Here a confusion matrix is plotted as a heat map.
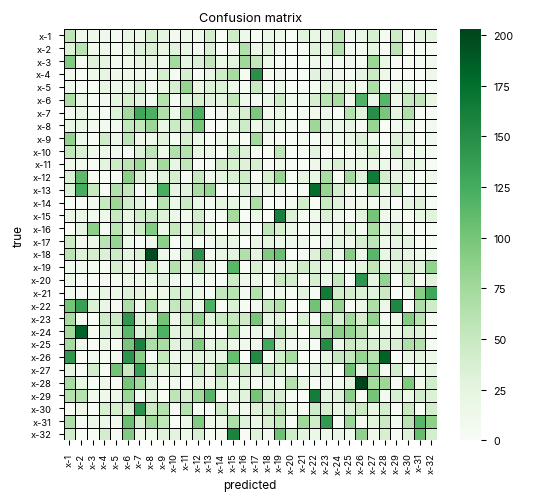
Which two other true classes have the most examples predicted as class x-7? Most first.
x-25, x-30
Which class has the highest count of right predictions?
x-7
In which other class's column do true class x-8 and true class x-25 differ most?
x-23
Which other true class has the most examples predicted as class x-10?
x-3
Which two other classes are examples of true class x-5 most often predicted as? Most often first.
x-11, x-27
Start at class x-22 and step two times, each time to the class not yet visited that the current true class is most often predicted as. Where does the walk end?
x-13
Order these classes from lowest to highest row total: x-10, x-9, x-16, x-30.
x-9, x-10, x-16, x-30
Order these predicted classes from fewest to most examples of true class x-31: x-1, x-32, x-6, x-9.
x-9, x-1, x-32, x-6
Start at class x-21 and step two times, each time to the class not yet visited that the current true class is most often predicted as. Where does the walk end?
x-6
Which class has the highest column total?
x-27
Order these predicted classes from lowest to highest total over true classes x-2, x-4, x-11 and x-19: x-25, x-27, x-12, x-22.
x-25, x-12, x-22, x-27
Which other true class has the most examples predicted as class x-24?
x-22
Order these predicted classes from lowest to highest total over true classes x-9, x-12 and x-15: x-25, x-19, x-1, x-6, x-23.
x-25, x-23, x-1, x-6, x-19
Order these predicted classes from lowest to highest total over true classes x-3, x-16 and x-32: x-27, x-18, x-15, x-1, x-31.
x-18, x-31, x-1, x-27, x-15
